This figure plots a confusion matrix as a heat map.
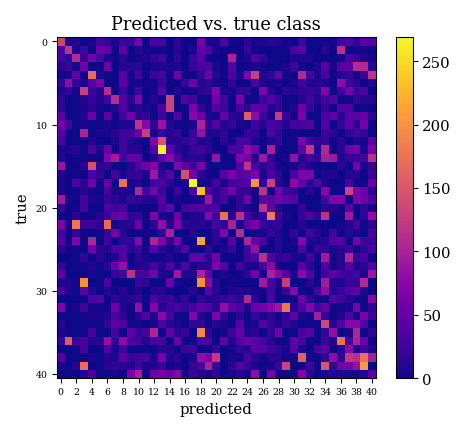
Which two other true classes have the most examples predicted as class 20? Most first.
38, 14
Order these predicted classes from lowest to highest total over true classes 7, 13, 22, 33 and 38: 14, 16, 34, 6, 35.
16, 35, 34, 14, 6
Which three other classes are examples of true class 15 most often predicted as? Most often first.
4, 24, 0
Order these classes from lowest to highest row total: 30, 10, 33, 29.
30, 33, 10, 29
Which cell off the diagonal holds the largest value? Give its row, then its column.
24, 18
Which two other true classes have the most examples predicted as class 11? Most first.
10, 15
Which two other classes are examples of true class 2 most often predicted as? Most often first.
22, 4
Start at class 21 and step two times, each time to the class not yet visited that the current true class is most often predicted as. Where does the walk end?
8
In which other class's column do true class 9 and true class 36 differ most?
1
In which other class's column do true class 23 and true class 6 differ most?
3
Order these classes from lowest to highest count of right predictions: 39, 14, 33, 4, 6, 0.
14, 33, 6, 0, 4, 39
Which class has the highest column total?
18
